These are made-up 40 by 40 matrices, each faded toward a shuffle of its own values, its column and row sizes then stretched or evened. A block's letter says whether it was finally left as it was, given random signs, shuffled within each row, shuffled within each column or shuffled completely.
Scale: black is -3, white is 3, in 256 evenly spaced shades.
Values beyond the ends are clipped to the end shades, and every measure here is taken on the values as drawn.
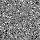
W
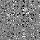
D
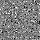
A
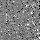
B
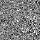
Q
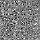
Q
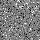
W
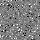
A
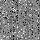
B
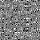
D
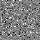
A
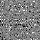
D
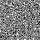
W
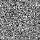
A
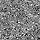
A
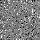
B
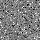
W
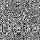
D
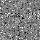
A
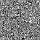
B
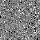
B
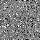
A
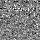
A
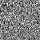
A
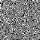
Q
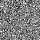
A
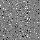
B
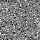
B
